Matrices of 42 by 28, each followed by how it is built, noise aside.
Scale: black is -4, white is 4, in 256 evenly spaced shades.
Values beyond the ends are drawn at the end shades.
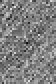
Hankel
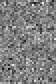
uneven rows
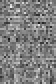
blocks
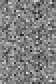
repeating rows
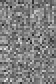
blocks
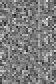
repeating rows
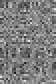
blocks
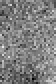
smooth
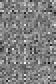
low rank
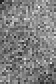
smooth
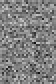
blocks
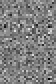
low rank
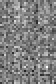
blocks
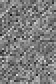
Hankel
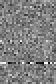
uneven rows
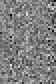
uneven columns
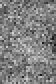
smooth
